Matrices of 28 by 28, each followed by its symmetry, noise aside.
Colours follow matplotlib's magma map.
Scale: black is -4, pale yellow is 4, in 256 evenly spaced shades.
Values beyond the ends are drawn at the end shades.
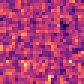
antisymmetric.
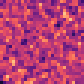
symmetric across the other diagonal.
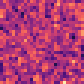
no symmetry.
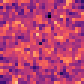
same after a half turn.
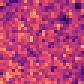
symmetric across the other diagonal.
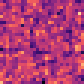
no symmetry.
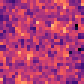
same after a half turn.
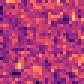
antisymmetric.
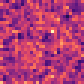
symmetric across the other diagonal.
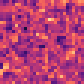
no symmetry.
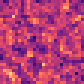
symmetric across the other diagonal.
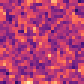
same after a half turn.
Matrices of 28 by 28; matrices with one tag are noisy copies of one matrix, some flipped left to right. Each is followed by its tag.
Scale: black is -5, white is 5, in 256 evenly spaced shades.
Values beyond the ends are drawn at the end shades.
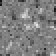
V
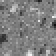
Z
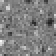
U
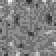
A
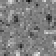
A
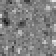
U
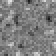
A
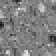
Z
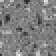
A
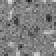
A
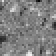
Z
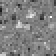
V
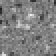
V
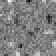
A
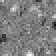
Z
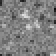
V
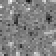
A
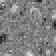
Z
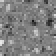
U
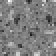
A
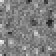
U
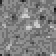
V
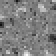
Z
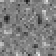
A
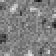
Z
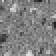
Z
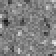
U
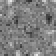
A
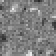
Z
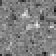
V
